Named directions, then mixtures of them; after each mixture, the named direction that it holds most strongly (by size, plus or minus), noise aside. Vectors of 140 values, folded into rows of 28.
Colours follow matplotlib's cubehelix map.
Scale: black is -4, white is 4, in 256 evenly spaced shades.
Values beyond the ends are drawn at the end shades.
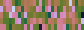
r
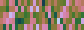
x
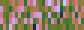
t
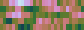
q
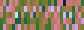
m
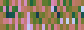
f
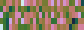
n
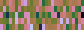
f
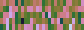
x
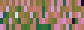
m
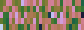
n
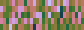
t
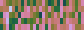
t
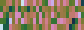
n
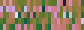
m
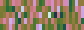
r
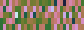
m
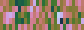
x
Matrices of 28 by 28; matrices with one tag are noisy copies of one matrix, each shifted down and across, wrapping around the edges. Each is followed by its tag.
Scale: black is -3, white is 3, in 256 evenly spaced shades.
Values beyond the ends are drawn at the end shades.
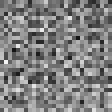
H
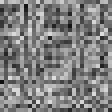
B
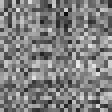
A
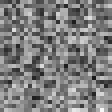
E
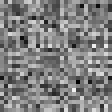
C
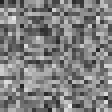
E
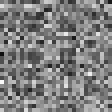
C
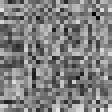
B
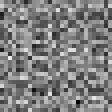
H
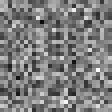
H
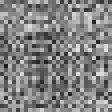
A
